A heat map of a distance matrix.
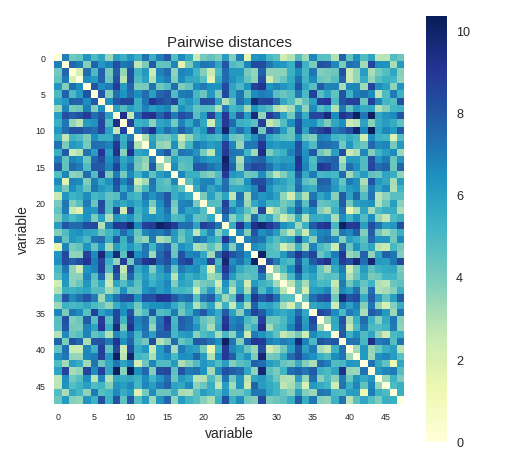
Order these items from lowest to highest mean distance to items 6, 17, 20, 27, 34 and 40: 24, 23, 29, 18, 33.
24, 29, 18, 33, 23
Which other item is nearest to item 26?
0
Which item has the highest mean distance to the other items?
23
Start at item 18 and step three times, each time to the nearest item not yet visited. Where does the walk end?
11
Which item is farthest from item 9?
8
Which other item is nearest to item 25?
14
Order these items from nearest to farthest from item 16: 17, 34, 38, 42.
38, 34, 42, 17
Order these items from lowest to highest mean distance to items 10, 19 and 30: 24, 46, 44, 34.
44, 34, 24, 46
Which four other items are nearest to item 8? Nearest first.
10, 28, 32, 19
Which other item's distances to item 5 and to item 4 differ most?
39
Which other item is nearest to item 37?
40
